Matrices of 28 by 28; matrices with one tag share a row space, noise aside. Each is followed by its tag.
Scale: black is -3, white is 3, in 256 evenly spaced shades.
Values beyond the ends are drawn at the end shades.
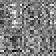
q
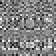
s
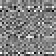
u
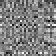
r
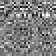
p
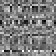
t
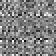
s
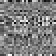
p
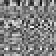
q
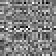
p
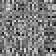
r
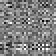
p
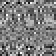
u
